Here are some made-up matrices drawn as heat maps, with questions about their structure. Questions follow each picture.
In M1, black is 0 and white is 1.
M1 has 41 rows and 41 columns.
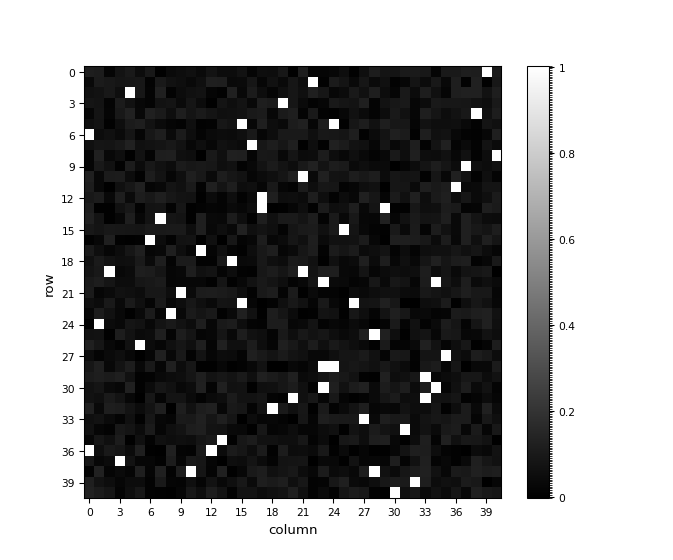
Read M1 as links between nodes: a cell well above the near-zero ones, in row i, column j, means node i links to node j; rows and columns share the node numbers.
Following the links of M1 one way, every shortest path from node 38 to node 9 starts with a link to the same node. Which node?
node 10
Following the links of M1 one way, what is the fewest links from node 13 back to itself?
5
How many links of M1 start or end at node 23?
4
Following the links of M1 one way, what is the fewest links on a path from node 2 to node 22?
6
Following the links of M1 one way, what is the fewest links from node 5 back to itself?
5
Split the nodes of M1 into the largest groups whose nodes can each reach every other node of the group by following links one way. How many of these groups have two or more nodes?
6
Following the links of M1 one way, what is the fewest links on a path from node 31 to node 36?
7
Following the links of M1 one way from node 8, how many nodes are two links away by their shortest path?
1
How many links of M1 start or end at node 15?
3
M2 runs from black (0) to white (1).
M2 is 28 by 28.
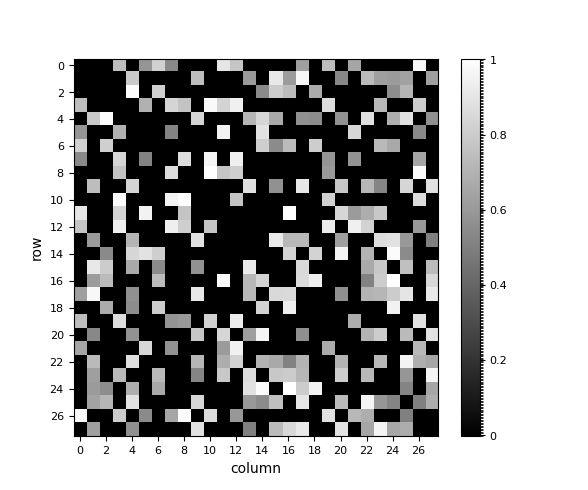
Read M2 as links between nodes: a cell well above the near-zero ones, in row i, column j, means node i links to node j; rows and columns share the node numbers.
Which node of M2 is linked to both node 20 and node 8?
node 11
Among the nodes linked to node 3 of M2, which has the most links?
node 23
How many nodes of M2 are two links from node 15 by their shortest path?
10
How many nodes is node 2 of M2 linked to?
8
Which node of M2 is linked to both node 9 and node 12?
node 22
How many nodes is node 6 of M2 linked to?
8
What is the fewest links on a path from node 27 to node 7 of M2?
3
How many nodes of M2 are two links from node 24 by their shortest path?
9
